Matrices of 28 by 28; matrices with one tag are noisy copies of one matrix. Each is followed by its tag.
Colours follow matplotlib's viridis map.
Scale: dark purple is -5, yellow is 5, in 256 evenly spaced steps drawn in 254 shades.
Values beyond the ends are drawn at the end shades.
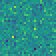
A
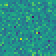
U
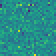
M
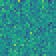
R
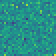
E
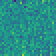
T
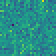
R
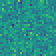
R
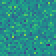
A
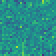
T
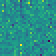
R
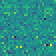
A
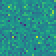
A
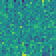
T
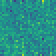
T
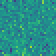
T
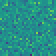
U
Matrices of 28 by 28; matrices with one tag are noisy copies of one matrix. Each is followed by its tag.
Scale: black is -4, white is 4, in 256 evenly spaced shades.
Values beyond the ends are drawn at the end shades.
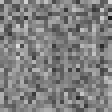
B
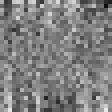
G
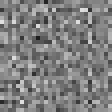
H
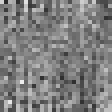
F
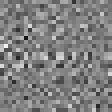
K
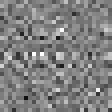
K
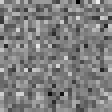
B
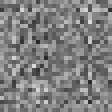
H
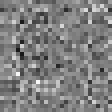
H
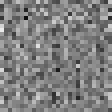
B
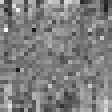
G
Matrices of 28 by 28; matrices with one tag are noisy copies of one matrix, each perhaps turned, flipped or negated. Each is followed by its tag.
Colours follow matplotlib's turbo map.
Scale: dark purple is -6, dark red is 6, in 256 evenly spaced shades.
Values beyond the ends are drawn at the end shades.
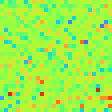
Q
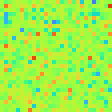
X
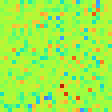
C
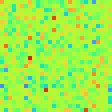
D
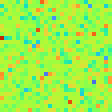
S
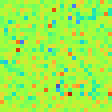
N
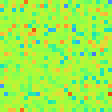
D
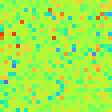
C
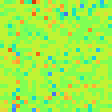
C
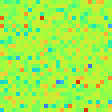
D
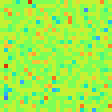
X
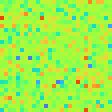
D
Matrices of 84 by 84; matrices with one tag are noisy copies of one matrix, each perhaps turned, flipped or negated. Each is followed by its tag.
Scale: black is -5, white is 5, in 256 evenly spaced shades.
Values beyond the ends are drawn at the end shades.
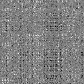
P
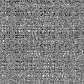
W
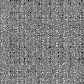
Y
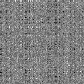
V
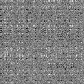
V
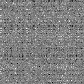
V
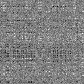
P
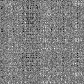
P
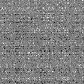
W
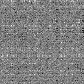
V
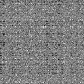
Y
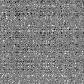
W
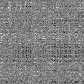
P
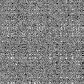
V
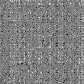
Y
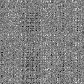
P
